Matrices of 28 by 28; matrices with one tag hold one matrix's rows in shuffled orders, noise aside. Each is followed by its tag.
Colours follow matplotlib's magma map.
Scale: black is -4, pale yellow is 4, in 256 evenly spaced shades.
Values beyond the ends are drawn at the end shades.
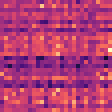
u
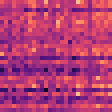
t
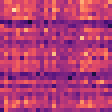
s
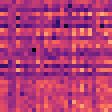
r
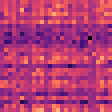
u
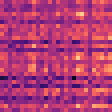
t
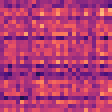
u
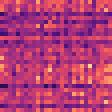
r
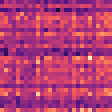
r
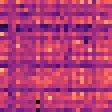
r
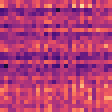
r
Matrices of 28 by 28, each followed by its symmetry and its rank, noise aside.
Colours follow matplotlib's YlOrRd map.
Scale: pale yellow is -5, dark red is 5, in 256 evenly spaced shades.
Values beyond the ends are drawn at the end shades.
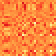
symmetric, rank three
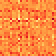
no symmetry, rank four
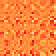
no symmetry, rank four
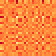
symmetric, rank two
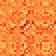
symmetric, rank four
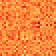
antisymmetric, rank four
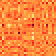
no symmetry, rank three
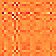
no symmetry, rank two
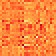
no symmetry, rank three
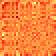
symmetric, rank three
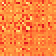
symmetric, rank four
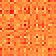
symmetric, rank three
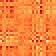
no symmetry, rank two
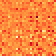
antisymmetric, rank four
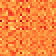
no symmetry, rank four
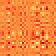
no symmetry, rank two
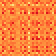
no symmetry, rank two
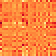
antisymmetric, rank two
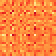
symmetric, rank two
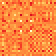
symmetric, rank three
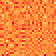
no symmetry, rank four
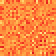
symmetric, rank four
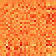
no symmetry, rank four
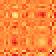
symmetric, rank two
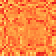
antisymmetric, rank four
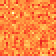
symmetric, rank four
